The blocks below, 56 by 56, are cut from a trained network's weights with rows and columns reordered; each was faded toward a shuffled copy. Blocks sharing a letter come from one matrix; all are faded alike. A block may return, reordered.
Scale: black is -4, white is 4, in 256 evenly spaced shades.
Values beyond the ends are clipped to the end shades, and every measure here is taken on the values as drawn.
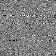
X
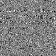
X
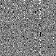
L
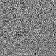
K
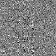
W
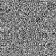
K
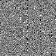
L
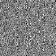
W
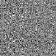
W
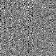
L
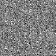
W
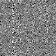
L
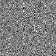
L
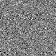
X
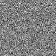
K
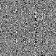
W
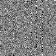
L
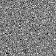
X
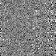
L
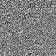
W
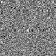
K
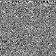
X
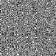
W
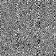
W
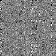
L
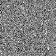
W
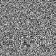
K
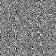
W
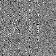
L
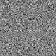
K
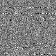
X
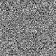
K
